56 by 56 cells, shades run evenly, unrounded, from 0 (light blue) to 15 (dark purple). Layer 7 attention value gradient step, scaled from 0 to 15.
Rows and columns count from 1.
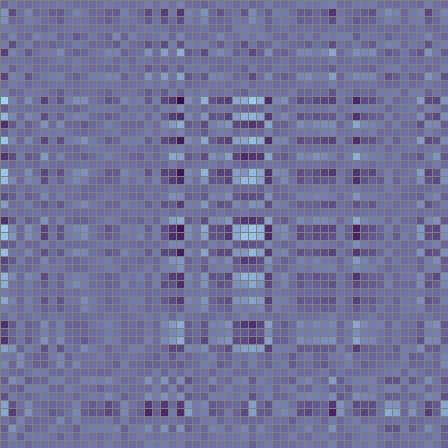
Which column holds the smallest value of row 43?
23
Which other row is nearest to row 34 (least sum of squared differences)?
42
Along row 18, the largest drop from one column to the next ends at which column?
24
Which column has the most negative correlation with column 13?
49
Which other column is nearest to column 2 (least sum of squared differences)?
18
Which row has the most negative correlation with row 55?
46
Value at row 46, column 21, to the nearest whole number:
8
